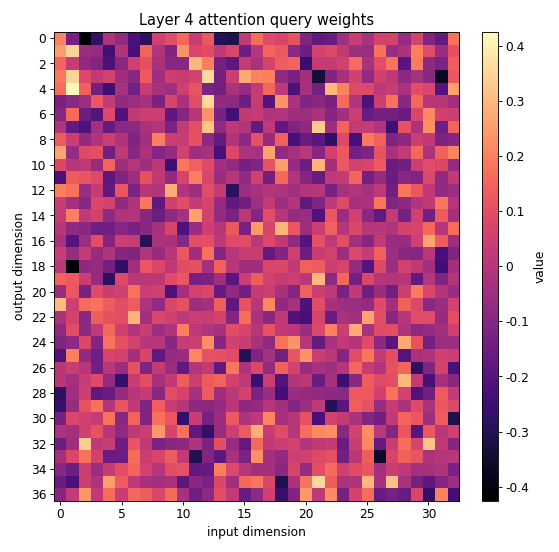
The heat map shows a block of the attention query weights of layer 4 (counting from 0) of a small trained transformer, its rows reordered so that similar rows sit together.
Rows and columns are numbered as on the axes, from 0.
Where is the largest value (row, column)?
4, 1
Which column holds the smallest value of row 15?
10
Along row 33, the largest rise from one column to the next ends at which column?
27
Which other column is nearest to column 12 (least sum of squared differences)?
11
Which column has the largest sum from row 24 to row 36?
25
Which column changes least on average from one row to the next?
6
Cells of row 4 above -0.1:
25
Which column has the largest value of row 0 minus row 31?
12
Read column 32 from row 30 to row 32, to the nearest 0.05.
-0.3 0.05 -0.1
